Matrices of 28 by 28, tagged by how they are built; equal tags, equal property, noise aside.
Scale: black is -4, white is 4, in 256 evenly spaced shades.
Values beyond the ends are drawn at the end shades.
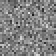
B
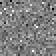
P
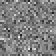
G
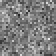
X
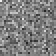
B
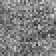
X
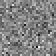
B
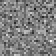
B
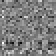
G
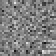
G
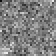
X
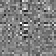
G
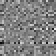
G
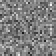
B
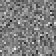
B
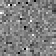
P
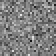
B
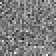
B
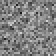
B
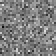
B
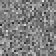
B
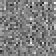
G
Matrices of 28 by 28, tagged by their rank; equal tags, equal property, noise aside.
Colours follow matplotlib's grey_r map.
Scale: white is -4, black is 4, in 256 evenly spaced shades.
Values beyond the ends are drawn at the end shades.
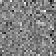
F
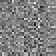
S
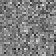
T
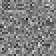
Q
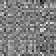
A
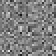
A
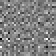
A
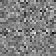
Q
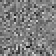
F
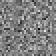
T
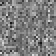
F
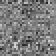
S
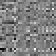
A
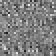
F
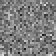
F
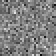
F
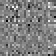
A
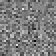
T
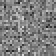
T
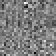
T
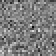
F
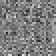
T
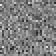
F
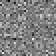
Q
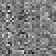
S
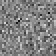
Q
